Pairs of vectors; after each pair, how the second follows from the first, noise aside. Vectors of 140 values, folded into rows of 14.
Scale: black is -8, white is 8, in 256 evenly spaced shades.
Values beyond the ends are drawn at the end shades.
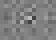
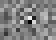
scaled up.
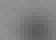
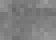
wrapped around, negated, shrunk.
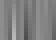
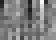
reversed, scaled up.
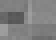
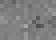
reversed, partly zeroed.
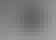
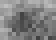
reversed, scaled up.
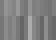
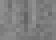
reversed, negated, shrunk.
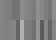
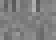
reversed, partly zeroed.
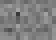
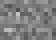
negated.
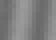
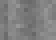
wrapped around, negated, shrunk.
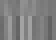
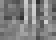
reversed, scaled up.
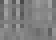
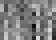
reversed, scaled up.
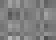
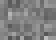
negated.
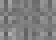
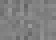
wrapped around, negated, shrunk.
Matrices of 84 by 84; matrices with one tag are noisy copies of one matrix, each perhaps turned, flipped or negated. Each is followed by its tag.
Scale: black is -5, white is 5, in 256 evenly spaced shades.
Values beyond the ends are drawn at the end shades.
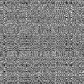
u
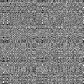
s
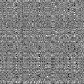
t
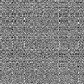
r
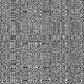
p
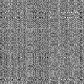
u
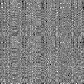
s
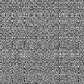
r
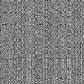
r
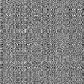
t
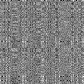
s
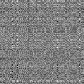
u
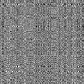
u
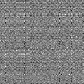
r
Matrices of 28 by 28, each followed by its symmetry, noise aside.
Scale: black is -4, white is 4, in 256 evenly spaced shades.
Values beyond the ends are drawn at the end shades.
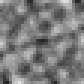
same after a half turn.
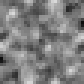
same after a half turn.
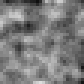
no symmetry.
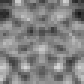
mirrored left to right.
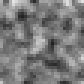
no symmetry.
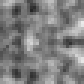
mirrored top to bottom.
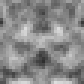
mirrored left to right.
